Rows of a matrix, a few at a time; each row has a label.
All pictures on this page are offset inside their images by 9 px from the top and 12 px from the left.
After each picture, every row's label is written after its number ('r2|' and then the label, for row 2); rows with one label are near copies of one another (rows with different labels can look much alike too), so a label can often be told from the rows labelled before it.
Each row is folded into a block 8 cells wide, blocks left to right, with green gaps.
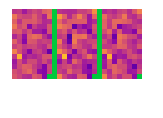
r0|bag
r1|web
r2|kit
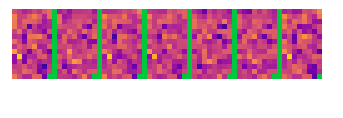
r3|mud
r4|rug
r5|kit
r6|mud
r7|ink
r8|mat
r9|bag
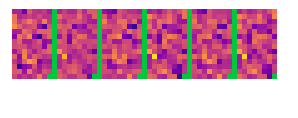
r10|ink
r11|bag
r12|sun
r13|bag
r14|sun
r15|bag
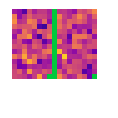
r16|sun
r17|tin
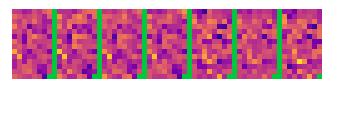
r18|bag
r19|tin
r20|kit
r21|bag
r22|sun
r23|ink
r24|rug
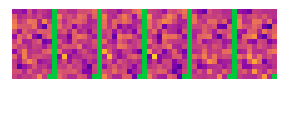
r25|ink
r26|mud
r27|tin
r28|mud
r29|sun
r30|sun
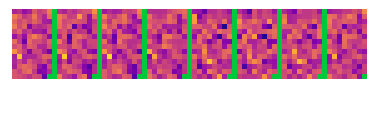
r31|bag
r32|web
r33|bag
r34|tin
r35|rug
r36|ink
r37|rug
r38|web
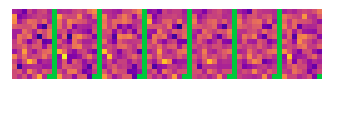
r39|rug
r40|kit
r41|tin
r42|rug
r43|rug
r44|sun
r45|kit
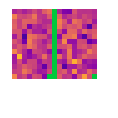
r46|kit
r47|mat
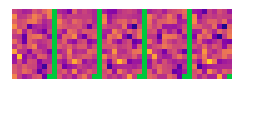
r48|mud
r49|mat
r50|rug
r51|tin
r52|rug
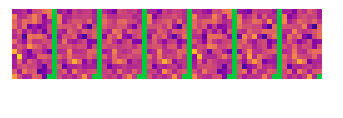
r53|tin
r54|rug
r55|mat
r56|rug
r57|tin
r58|ink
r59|rug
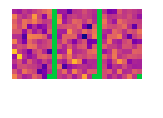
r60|tin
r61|rug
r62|mat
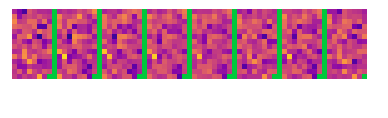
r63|sun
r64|kit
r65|tin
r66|bag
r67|bag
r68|ink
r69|mud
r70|sun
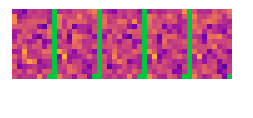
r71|rug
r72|kit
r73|ink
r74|web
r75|mud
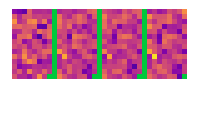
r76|sun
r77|tin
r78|mud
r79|bag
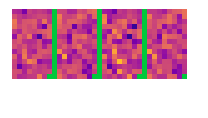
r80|ink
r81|mud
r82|rug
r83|tin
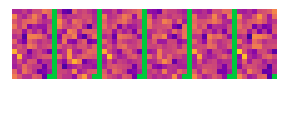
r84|tin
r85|mat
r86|tin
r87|sun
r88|tin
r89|tin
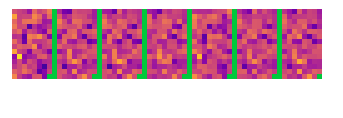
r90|mud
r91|mat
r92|mat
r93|sun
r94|web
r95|mat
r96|mat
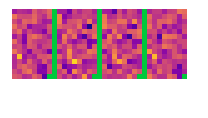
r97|bag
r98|rug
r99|ink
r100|tin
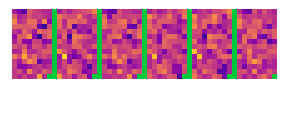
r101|sun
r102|kit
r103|sun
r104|bag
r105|tin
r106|mat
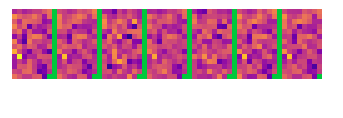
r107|bag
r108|mud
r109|ink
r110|bag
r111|sun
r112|mud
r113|mud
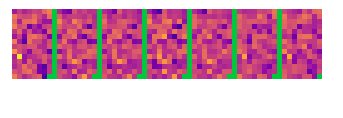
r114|bag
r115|mat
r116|mat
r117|sun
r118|mat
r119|web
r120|mud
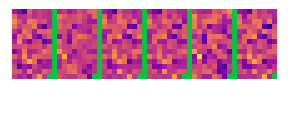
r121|mat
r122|bag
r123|sun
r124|sun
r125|mud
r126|sun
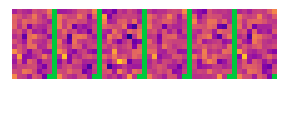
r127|kit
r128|web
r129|rug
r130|web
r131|sun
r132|kit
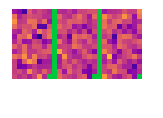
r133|sun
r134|tin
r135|web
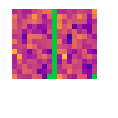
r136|tin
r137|web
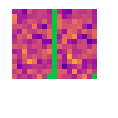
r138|rug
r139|mat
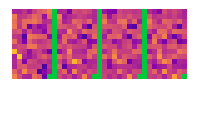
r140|tin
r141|rug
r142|sun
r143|mat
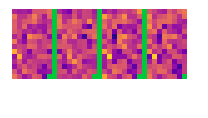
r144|tin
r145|ink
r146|kit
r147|mud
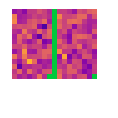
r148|rug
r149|mud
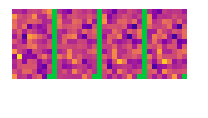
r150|kit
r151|sun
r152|rug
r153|rug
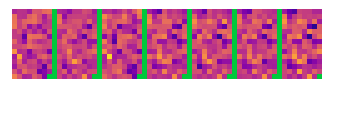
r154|tin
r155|rug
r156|bag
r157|sun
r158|ink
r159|sun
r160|sun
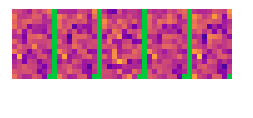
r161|mud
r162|web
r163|mat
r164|tin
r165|web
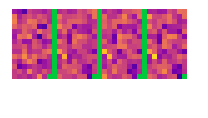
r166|sun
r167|bag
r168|tin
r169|bag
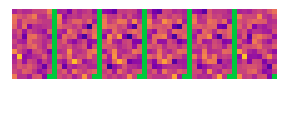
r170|kit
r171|rug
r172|ink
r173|sun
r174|sun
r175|kit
